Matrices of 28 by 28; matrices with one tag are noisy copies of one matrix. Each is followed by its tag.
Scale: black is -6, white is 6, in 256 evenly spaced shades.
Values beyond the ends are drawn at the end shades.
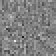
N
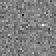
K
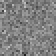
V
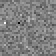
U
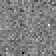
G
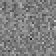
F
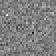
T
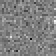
F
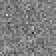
T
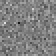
U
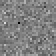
U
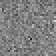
F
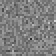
F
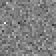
U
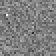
T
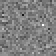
K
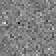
U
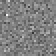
T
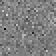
T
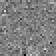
V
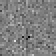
N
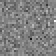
F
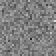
F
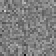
V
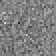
U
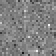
G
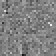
V
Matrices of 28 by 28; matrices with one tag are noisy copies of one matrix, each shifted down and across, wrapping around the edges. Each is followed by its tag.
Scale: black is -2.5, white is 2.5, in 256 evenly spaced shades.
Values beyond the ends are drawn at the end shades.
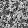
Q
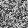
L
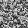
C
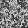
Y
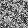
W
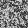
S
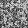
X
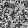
Q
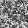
Y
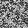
W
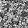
Q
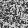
Y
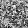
Y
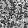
S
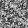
W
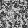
S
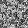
Y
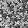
X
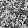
Q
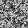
W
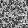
L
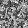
Q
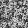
Q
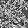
W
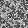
W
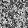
S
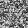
C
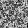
L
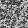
Q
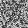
L
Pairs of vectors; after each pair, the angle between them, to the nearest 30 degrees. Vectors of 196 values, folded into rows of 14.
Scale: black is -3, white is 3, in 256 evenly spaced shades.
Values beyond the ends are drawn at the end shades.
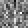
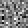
60 degrees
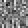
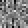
150 degrees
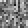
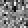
120 degrees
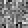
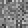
30 degrees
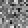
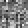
90 degrees
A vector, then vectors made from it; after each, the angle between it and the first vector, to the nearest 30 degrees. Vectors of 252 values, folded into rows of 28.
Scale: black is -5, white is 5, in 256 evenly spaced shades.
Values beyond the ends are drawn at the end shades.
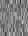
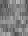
60 degrees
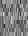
60 degrees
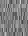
150 degrees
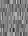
30 degrees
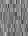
150 degrees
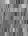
120 degrees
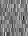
120 degrees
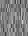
30 degrees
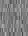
150 degrees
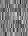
30 degrees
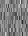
150 degrees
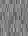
150 degrees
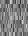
30 degrees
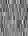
60 degrees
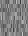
30 degrees
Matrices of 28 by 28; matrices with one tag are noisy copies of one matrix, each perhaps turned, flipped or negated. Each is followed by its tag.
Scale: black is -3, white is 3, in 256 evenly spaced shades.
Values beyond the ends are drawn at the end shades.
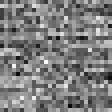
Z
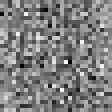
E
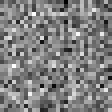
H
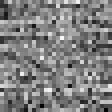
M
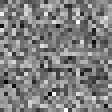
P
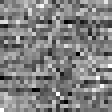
M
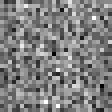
E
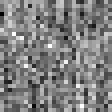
Z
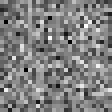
H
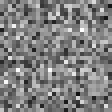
P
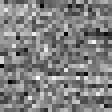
Z
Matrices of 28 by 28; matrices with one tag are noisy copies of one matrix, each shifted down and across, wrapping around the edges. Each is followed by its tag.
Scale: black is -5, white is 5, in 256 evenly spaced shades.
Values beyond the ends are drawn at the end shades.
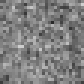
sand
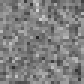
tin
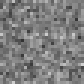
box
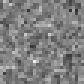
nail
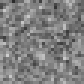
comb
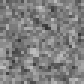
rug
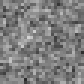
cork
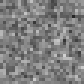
tin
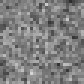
box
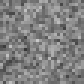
box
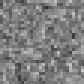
cork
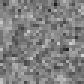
comb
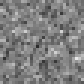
nail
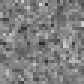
tin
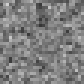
cork
